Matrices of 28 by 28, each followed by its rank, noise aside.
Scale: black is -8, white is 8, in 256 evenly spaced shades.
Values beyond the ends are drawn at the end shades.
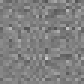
four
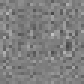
four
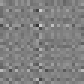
two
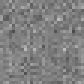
six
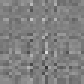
three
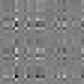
one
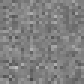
six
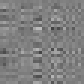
two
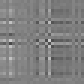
one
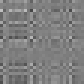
one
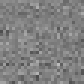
six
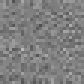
six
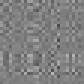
three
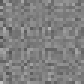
three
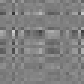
one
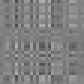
one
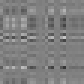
one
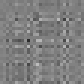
two
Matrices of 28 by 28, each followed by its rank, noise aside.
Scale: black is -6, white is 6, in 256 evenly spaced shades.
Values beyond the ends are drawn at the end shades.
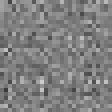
four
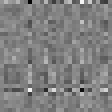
one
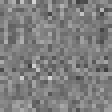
five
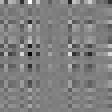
one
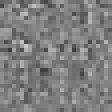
five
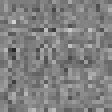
four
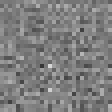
five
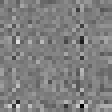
two
